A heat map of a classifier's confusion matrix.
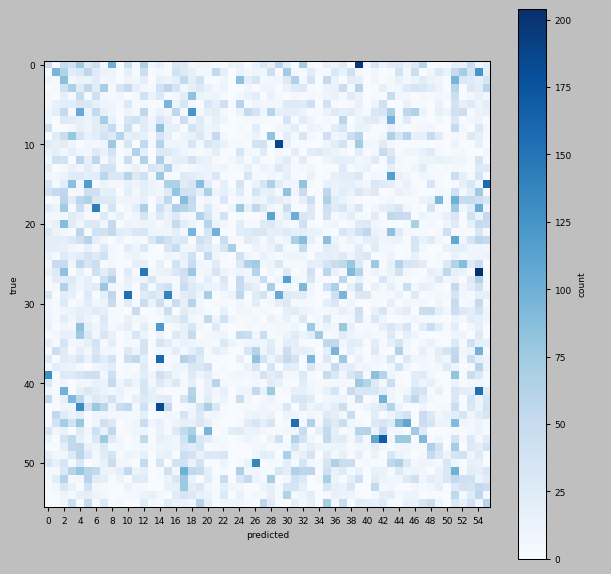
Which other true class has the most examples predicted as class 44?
45
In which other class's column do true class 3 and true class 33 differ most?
14
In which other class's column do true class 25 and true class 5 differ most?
15
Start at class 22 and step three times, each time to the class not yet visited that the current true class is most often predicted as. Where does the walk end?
49
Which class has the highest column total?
51
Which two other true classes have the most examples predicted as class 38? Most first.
26, 25
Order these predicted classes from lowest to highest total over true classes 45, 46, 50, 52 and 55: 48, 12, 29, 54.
29, 54, 48, 12
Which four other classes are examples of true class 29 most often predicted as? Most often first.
10, 15, 37, 20
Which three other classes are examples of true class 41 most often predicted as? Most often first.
54, 2, 28
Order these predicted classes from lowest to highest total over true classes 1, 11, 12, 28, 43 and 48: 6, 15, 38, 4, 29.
29, 38, 15, 6, 4
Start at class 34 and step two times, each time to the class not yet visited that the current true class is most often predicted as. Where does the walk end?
18
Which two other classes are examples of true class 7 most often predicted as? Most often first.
43, 37
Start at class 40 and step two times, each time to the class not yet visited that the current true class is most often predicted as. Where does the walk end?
0
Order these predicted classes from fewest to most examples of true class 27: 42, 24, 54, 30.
42, 24, 54, 30
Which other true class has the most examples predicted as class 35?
22
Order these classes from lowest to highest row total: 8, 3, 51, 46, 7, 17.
8, 7, 46, 3, 17, 51
